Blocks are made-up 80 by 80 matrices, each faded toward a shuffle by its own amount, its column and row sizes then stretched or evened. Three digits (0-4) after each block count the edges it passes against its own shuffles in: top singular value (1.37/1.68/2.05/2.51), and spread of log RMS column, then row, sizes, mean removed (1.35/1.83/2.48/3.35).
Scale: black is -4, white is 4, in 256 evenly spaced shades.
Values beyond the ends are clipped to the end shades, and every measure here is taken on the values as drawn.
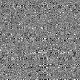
3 0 3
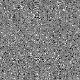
2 1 1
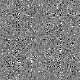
1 3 2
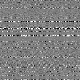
4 0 4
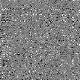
2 1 2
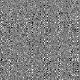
3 3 2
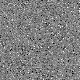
1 0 0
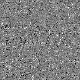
1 1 1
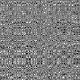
4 2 3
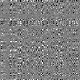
4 3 3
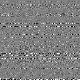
3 0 4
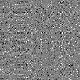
3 1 1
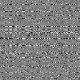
4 0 4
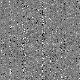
1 3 0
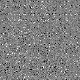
2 1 2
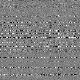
3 1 4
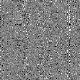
2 3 1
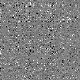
2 2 2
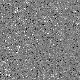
0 1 1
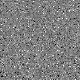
0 1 2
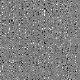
1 3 1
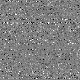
0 0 3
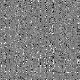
2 3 1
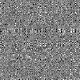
3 2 2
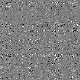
2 2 3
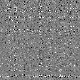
0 2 3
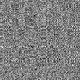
3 0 2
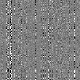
4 4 1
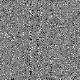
0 3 1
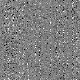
1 3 0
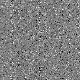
1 2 0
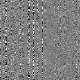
3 4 0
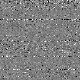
2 1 3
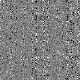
2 4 1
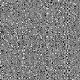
3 2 1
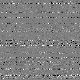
2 0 4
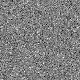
1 0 0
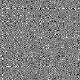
3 2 3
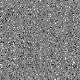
2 2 1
